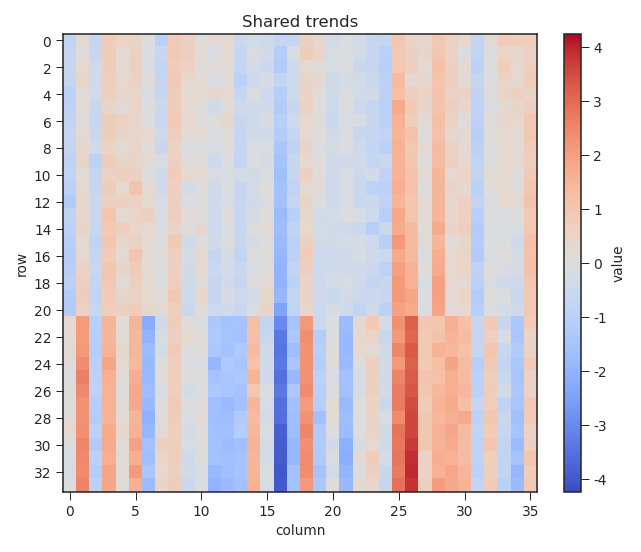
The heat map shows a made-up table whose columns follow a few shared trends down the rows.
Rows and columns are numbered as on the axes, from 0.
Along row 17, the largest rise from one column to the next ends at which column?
25
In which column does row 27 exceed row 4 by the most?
26
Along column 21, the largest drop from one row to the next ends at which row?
21
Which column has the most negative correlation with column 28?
9
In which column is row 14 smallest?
16
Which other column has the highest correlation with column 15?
28
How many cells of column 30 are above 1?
13
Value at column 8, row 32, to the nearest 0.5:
0.5
